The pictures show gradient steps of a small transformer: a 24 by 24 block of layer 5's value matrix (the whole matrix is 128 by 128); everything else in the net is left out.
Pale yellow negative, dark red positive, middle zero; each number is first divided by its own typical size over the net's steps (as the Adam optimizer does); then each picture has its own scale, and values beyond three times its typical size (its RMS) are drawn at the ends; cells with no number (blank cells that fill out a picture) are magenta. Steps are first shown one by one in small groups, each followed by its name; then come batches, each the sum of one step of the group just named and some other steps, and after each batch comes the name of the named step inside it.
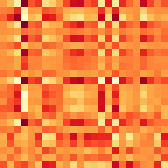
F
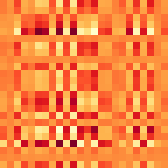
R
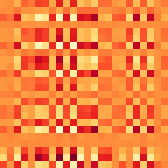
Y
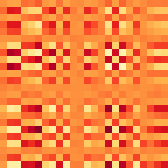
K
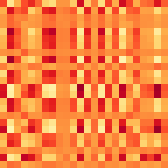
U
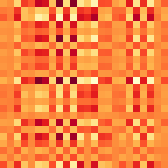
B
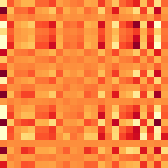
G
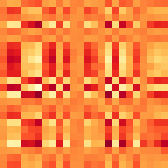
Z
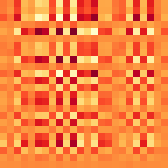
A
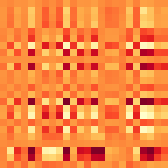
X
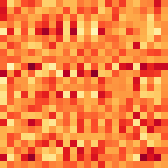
R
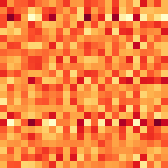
Y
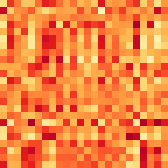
G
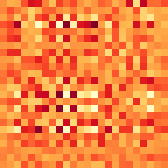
K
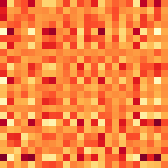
U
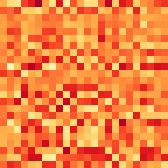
X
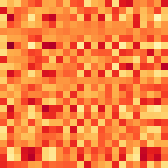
X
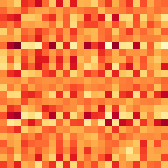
Y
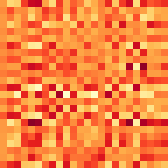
Z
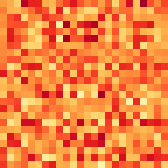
F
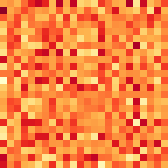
B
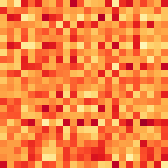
F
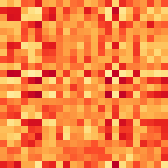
Z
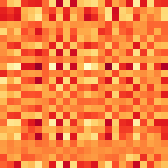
B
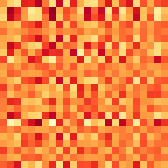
B
